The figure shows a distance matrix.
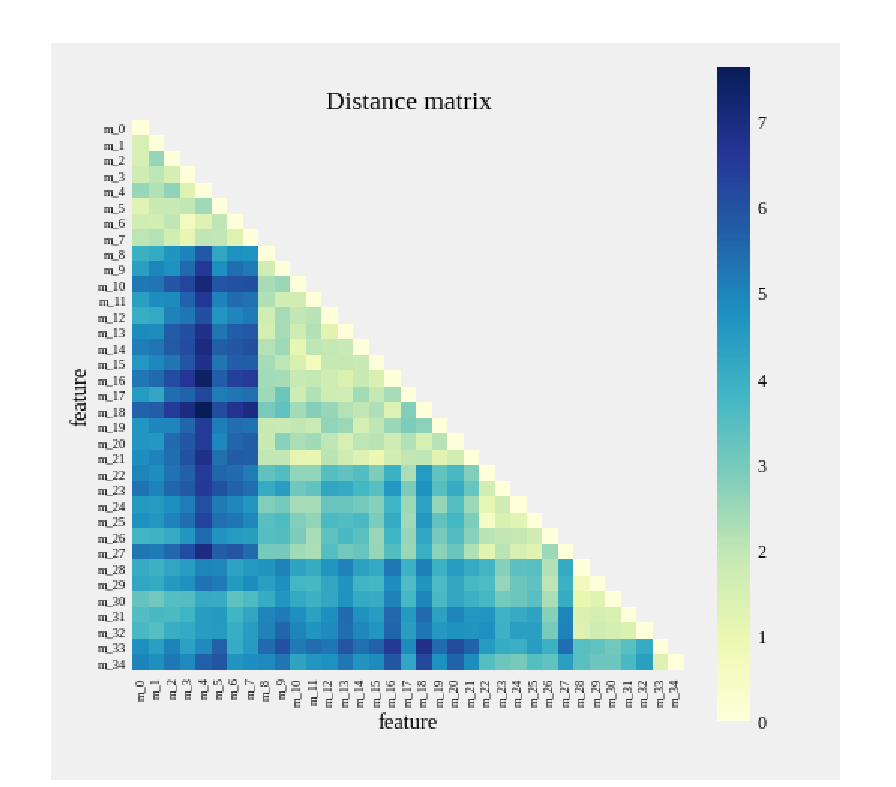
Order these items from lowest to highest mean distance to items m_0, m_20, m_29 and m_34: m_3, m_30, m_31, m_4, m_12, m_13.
m_30, m_31, m_12, m_13, m_3, m_4
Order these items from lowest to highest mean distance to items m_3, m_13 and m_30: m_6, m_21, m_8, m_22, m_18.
m_6, m_8, m_21, m_22, m_18
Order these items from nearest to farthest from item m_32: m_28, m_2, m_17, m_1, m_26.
m_28, m_26, m_1, m_2, m_17
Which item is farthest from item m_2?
m_18
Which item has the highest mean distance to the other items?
m_4
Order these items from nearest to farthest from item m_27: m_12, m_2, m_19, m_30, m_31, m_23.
m_23, m_19, m_12, m_30, m_31, m_2
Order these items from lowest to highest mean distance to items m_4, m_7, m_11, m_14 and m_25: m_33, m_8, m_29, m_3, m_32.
m_8, m_3, m_29, m_32, m_33
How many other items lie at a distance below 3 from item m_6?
7
